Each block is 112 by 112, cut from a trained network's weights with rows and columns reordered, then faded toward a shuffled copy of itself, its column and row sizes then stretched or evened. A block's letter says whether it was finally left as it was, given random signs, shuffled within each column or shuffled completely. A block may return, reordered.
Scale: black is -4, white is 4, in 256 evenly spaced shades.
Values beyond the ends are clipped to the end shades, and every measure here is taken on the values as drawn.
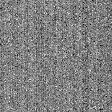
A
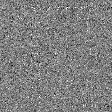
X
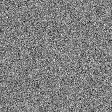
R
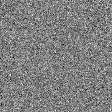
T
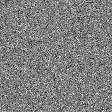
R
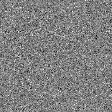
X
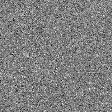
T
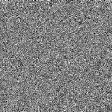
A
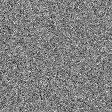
R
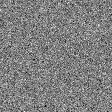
R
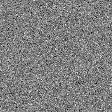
T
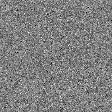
T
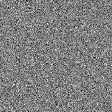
A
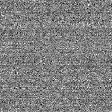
A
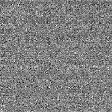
A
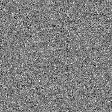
X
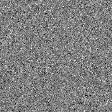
X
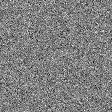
R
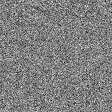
R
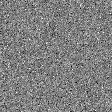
R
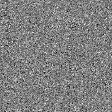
X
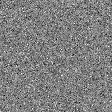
R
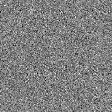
A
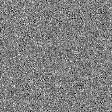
X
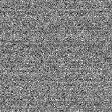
A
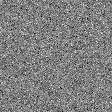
R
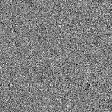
A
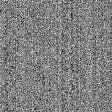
A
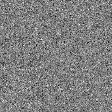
X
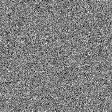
X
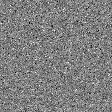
R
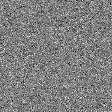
T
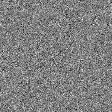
X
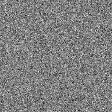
X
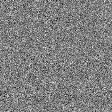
X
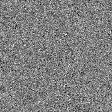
T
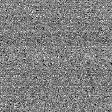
A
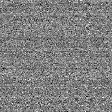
A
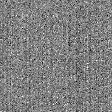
A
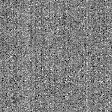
A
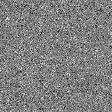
X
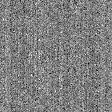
T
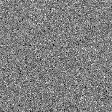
T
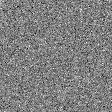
R
